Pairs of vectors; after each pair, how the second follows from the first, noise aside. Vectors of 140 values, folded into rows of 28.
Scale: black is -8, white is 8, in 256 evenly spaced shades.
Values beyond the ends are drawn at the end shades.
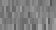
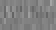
negated, partly zeroed.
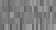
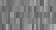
copied.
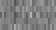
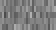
copied.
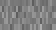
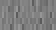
partly zeroed.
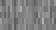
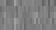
negated, partly zeroed.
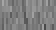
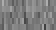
copied.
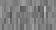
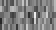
wrapped around, scaled up.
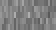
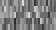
scaled up.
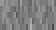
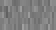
wrapped around, negated, shrunk.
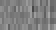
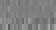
partly zeroed.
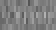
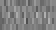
copied.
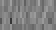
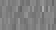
wrapped around, negated, shrunk.
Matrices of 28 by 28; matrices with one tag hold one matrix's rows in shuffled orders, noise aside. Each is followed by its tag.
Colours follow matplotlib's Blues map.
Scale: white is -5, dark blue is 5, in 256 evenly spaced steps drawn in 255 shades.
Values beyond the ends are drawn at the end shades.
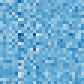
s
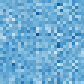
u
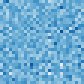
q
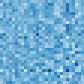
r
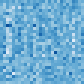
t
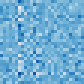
s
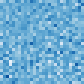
q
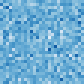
q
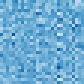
u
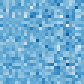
r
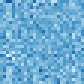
t
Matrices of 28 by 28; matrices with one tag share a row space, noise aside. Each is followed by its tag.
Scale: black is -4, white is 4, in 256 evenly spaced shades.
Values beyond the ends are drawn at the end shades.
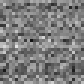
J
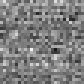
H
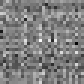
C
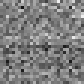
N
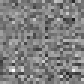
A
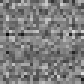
N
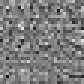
N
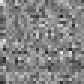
J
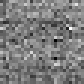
H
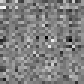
J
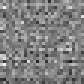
J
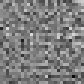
N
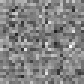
A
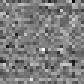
J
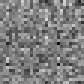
N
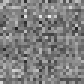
C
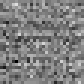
H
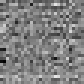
H
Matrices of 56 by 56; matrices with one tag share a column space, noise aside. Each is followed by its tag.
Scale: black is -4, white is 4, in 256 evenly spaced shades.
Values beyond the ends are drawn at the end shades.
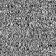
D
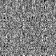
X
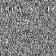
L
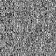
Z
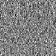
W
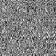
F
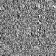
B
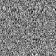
L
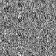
X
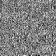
X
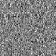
W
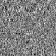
L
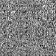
D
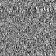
L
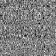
B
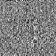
F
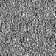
Z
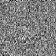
F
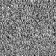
B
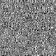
X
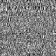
L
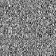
D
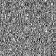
W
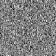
B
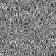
L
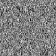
L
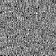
X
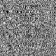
D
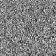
F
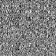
D
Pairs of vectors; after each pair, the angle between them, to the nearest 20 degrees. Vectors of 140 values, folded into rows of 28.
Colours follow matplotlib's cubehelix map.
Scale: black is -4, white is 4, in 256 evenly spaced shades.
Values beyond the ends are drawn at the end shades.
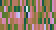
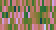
40 degrees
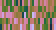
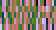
100 degrees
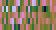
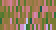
100 degrees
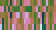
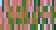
100 degrees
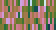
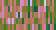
20 degrees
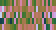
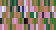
60 degrees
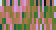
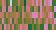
120 degrees
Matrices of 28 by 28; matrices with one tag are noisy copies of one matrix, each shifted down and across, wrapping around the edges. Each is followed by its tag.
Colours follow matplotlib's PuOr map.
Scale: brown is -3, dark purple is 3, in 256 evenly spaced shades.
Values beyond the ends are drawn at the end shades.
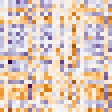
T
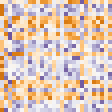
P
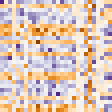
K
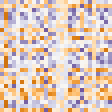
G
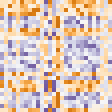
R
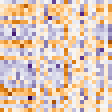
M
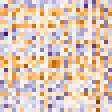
P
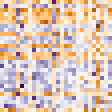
T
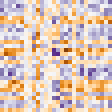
K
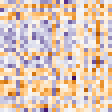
T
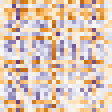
G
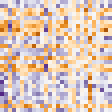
T
